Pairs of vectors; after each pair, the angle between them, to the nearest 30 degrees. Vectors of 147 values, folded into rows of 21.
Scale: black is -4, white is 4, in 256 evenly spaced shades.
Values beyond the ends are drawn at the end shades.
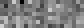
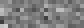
90 degrees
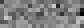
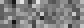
90 degrees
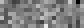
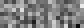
90 degrees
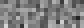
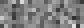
60 degrees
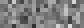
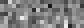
120 degrees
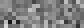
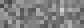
120 degrees
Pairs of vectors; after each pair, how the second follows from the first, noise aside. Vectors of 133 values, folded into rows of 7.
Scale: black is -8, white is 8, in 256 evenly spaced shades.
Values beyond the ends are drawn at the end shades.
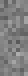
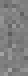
reversed, partly zeroed.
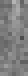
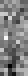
reversed, negated, scaled up.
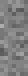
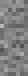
copied.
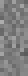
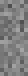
wrapped around, negated.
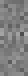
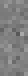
negated, partly zeroed.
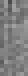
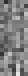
reversed, negated, scaled up.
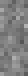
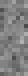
negated.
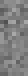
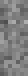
copied.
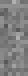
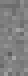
negated, partly zeroed.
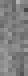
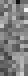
negated, scaled up.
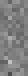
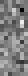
wrapped around, negated, scaled up.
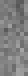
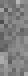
wrapped around, negated.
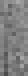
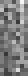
reversed, negated, scaled up.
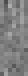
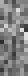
wrapped around, negated, scaled up.
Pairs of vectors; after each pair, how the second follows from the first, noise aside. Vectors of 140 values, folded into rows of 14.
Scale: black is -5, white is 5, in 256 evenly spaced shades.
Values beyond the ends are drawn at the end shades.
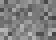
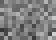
negated.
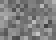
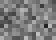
sign-scrambled.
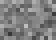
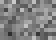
sign-scrambled.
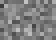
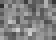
sign-scrambled.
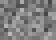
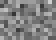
sign-scrambled.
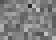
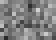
sign-scrambled.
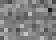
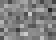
copied.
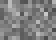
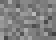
wrapped around, negated, partly zeroed.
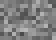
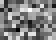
reversed, scaled up.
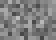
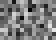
reversed, scaled up.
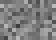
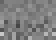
reversed, partly zeroed.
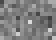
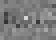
reversed, partly zeroed.
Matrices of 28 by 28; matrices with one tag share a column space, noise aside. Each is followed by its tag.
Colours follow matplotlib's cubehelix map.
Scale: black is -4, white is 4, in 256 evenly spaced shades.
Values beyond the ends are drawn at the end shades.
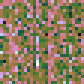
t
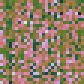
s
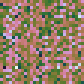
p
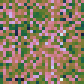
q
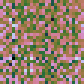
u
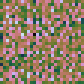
t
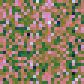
t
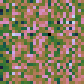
t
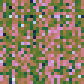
p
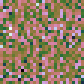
q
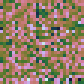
q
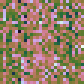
s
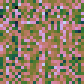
s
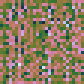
s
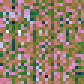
s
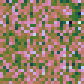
t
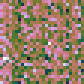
u
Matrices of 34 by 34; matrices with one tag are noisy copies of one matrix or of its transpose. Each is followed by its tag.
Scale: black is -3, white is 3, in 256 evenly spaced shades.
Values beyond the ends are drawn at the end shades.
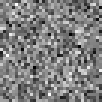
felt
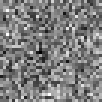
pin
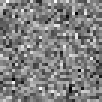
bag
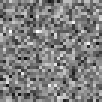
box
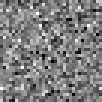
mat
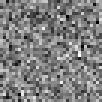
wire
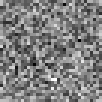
wire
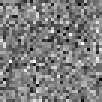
pin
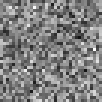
pin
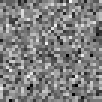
mat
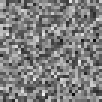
mat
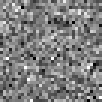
felt
